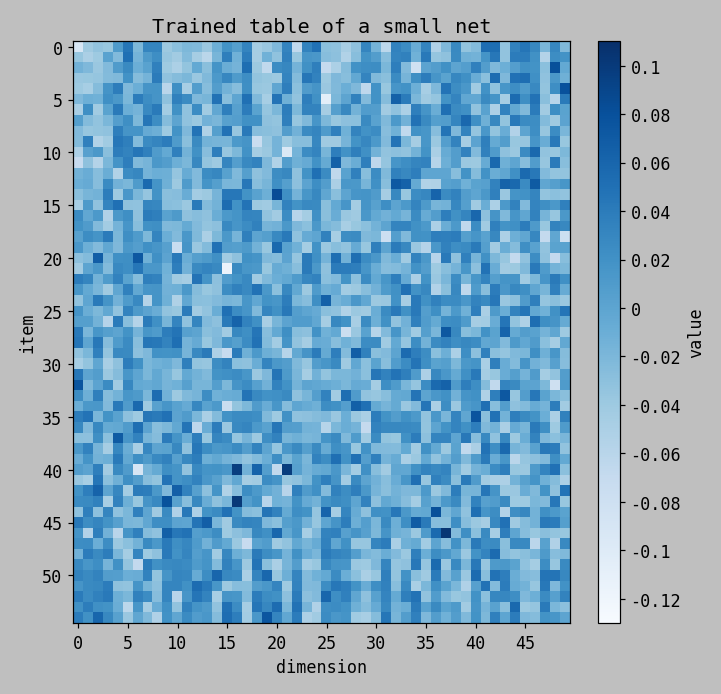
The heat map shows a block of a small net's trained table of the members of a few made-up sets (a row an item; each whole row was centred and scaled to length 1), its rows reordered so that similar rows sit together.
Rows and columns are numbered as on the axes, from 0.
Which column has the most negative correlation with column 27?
5
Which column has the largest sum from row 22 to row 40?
16
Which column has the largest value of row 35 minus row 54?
8
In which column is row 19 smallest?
10
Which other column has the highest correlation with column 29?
35
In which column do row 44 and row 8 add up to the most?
15
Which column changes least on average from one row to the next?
24
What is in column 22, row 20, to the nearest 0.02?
-0.04
